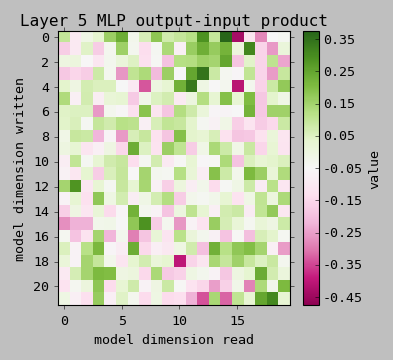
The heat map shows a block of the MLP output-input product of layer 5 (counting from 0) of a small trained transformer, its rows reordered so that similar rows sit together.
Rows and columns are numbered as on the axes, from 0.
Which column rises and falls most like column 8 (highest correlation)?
5
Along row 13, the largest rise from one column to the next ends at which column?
3
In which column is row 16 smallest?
6
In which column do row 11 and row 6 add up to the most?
16
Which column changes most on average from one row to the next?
9
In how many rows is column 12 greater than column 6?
10
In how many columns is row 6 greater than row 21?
11
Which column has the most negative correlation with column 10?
15
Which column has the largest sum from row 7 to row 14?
1
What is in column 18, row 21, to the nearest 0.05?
0.3
